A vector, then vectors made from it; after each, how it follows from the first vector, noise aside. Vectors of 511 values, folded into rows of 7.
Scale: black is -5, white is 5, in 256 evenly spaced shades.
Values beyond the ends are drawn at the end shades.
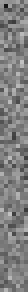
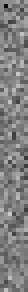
copied.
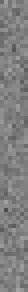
wrapped around, shrunk.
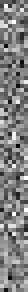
negated, scaled up.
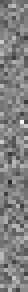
wrapped around, negated.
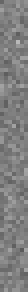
wrapped around, negated, shrunk.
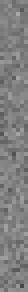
reversed, shrunk.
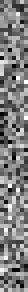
reversed, scaled up.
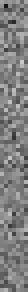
copied.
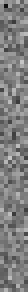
copied.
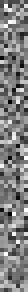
negated, scaled up.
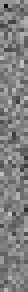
copied.
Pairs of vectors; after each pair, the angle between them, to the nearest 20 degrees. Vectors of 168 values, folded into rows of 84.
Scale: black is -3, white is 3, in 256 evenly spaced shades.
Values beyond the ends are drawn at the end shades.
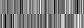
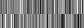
160 degrees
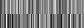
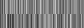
40 degrees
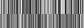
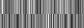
80 degrees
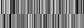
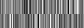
120 degrees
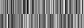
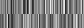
20 degrees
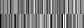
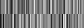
40 degrees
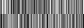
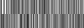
40 degrees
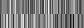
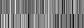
40 degrees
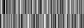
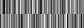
20 degrees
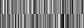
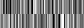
140 degrees
